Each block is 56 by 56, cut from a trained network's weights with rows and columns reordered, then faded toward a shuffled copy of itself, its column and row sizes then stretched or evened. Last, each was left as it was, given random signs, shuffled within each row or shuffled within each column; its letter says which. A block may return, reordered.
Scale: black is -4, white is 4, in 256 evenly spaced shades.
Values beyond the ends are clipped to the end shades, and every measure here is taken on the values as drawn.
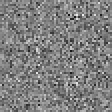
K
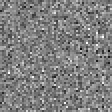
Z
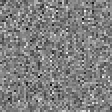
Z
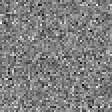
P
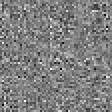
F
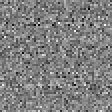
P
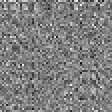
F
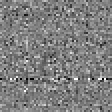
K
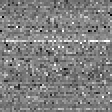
P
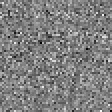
P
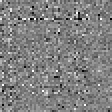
K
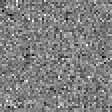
P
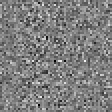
K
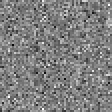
Z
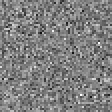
P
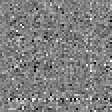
K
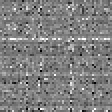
F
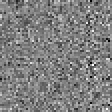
F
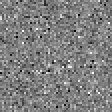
P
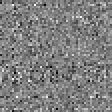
K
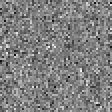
Z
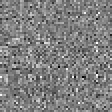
F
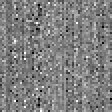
Z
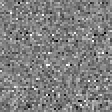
P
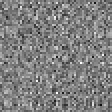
F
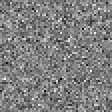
P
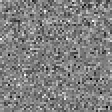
P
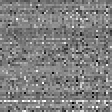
F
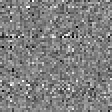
K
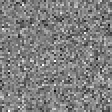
Z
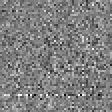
K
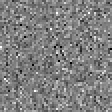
Z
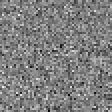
P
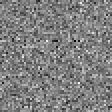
P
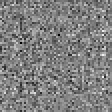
K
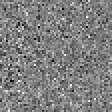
Z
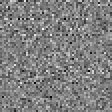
P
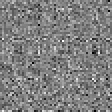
F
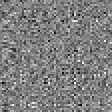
F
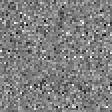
P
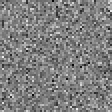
Z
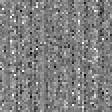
Z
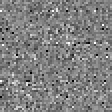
K
